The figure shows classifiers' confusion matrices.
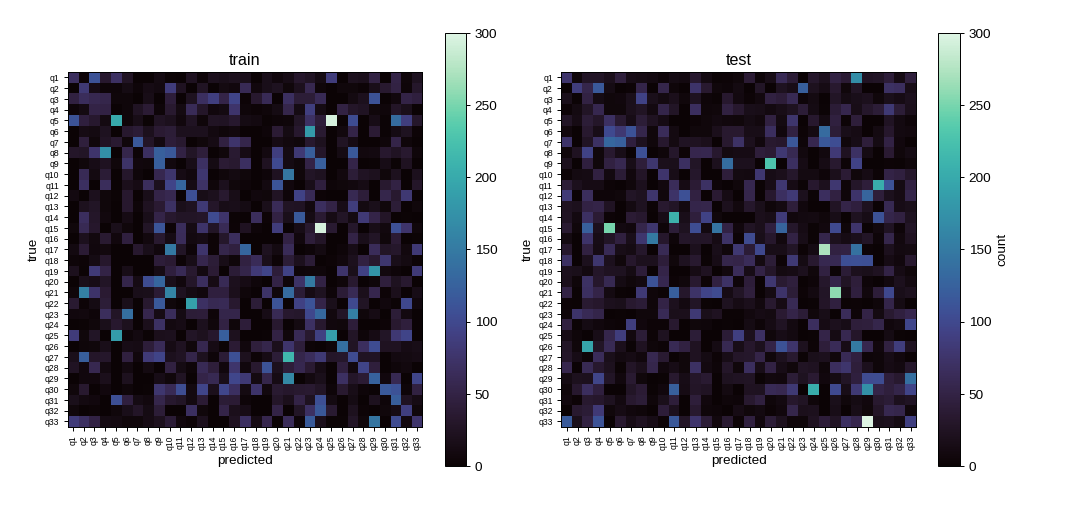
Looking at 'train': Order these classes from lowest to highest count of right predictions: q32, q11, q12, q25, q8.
q8, q32, q12, q11, q25
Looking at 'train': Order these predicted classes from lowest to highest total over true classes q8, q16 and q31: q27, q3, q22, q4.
q3, q22, q27, q4
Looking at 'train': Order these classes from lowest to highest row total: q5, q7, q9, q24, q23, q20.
q24, q7, q9, q20, q23, q5
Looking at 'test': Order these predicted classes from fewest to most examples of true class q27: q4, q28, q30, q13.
q30, q13, q28, q4
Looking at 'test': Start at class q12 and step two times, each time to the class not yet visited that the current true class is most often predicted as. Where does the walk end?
q33
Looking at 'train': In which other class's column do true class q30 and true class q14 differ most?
q31
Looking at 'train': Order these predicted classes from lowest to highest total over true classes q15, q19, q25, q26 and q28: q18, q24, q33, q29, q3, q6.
q6, q33, q18, q3, q29, q24
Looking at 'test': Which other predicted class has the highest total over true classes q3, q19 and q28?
q8
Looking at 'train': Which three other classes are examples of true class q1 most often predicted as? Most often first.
q3, q25, q5
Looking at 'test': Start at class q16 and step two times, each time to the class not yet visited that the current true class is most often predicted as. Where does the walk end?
q20
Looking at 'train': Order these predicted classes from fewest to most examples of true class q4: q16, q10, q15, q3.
q15, q10, q3, q16
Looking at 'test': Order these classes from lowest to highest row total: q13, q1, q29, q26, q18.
q13, q1, q29, q18, q26
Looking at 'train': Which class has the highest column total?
q23
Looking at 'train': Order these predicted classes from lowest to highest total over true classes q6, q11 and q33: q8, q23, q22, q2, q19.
q22, q19, q8, q2, q23
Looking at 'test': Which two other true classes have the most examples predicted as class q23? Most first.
q2, q4
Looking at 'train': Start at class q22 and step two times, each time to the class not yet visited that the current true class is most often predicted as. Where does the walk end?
q32
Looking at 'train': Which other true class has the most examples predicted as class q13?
q30
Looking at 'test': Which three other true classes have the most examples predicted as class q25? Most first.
q17, q6, q7
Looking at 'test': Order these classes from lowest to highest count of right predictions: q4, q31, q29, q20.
q31, q4, q20, q29
